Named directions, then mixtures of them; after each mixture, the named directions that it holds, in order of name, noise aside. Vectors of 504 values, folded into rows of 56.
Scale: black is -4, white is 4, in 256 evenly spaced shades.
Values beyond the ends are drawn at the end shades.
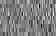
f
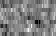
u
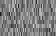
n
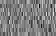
f.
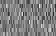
f.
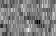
f, u.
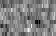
u.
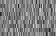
f, n.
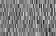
f, n.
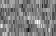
f, u.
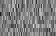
n.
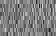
f, n.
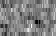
u.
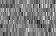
f, u.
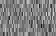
f.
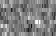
u.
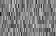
n.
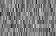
n.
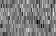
f, u.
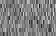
f.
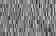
f, n.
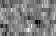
u.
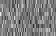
n.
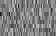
n.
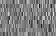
f.
